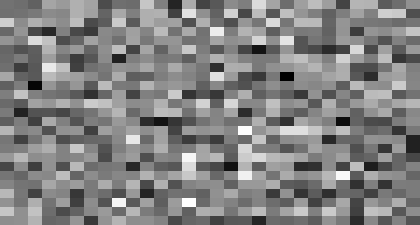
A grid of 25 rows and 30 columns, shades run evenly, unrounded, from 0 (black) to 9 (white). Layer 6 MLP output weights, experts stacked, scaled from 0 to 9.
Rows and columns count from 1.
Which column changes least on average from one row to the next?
8
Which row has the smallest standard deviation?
12
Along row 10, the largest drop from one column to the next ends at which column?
3
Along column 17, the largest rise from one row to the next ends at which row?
20
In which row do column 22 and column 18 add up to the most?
15
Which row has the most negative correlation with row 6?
24
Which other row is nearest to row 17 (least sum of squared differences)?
21
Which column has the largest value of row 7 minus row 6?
25
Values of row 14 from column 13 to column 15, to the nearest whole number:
2 3 4
